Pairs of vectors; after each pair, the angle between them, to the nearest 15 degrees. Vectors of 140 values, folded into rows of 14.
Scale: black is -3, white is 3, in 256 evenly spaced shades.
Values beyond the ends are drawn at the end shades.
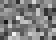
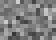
165 degrees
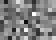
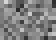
120 degrees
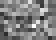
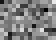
120 degrees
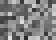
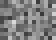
45 degrees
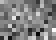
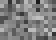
90 degrees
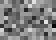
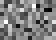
105 degrees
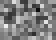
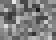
15 degrees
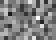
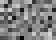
90 degrees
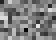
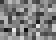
30 degrees
